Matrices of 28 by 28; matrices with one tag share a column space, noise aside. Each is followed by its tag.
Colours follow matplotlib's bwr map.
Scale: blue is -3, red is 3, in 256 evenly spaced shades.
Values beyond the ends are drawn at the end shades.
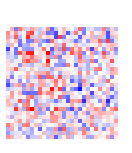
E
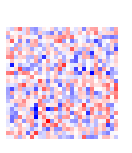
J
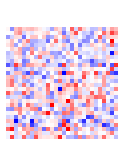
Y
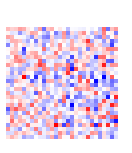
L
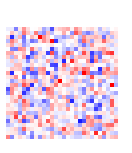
J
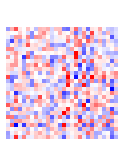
L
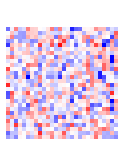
L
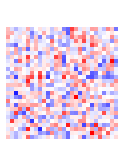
L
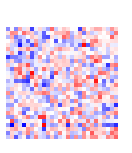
L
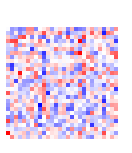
J
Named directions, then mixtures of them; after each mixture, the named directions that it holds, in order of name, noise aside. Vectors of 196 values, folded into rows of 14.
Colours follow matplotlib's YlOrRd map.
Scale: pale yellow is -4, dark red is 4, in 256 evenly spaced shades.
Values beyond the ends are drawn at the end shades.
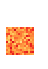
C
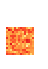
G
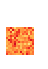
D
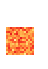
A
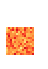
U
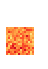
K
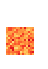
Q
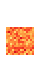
A, K.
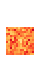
A, C, D.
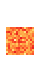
A.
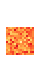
C.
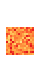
C.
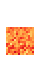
A, K, Q.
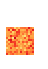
C, D.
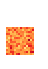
C, Q.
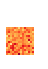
K, Q.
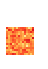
G.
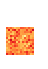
C, D, G.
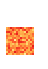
A.
